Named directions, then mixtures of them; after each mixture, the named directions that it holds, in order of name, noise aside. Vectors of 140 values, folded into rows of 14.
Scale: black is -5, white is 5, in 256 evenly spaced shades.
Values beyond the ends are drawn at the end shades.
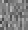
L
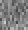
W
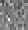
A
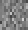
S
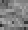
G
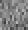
W.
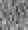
W.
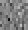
A, L.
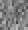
L, W.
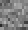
A, G.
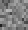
G, S.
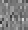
L, S.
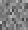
S.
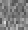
S, W.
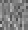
A, L.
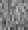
W.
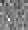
A.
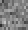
G, W.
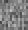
G, L.
